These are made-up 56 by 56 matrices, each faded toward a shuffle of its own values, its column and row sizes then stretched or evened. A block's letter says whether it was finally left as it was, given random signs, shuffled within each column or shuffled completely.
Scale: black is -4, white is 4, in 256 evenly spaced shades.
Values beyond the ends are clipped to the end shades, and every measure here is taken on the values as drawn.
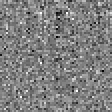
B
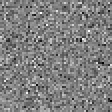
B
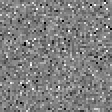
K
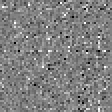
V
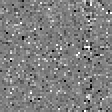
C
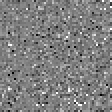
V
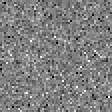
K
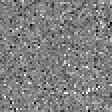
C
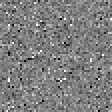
V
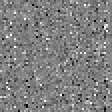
C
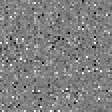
B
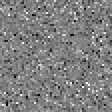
K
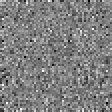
B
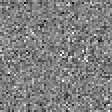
V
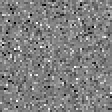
K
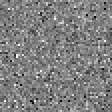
K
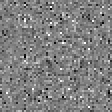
B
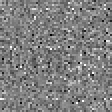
B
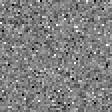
K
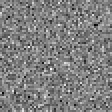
K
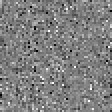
C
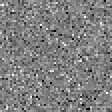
K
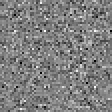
V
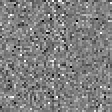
B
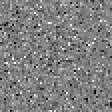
K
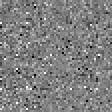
V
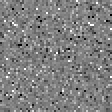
K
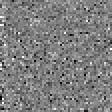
V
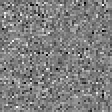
V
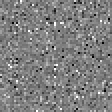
C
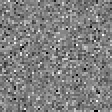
C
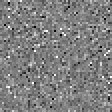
C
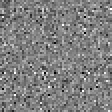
V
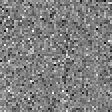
C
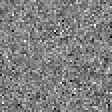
K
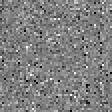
C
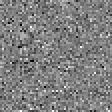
B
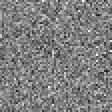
C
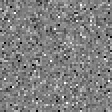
C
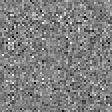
B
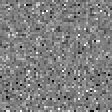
B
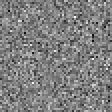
C
